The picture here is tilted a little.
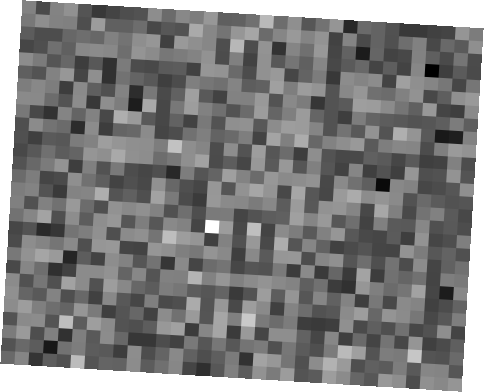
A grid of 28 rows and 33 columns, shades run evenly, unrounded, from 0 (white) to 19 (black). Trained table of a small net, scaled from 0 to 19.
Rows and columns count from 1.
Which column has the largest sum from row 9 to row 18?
31
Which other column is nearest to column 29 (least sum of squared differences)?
6
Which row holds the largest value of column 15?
28
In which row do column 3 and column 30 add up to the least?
17
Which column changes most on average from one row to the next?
5
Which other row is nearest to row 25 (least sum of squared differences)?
19
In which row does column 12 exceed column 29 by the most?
13
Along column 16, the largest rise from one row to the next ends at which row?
14
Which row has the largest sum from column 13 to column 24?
20
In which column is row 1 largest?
24
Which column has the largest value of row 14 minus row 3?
16
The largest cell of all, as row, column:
4, 30
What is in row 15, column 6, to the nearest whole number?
9
